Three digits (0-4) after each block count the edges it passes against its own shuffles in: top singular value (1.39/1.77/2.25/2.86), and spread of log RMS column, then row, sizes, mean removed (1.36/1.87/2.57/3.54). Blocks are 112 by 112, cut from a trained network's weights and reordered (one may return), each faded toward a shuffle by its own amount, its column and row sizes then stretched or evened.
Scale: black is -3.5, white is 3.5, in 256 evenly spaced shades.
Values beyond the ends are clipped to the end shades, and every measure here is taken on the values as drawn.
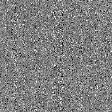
0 3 1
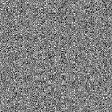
2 3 1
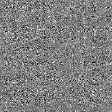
0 3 3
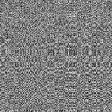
4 2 2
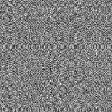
4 2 1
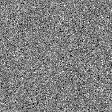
0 1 0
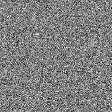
2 0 2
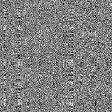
3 3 0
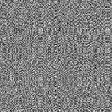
4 2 2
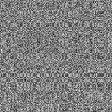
4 1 1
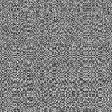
4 1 2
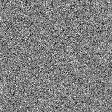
1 0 0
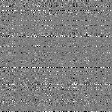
3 3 4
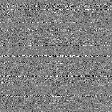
2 1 4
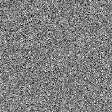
1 2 0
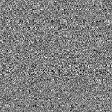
2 1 3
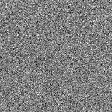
2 0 1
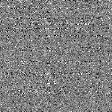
1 2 3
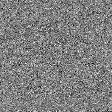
0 0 2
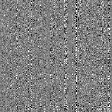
3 4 1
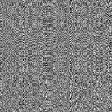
4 3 0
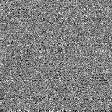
2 0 2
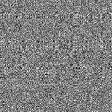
3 0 2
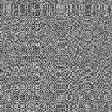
4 2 2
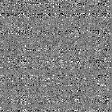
0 3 4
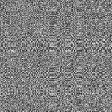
4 2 3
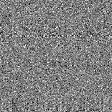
2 0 2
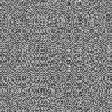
4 1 0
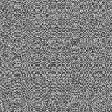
4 1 2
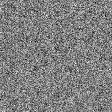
1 0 1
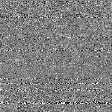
1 1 4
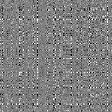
4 4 3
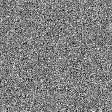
0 0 1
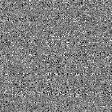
1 2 3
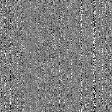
1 4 0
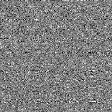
2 0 3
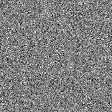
0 0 1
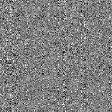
2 3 1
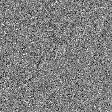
0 1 0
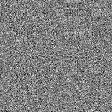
2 1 0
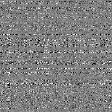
2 2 4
